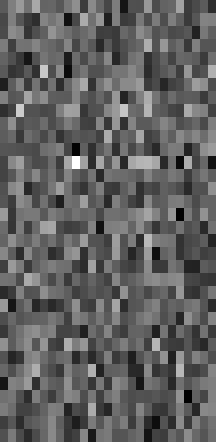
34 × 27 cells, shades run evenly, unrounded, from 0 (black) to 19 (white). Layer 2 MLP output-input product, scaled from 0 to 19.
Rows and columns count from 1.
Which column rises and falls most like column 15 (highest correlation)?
10
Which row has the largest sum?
13
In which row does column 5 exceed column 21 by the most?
29
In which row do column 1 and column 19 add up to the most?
17
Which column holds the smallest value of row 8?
16
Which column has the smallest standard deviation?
21
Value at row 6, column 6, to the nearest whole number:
15
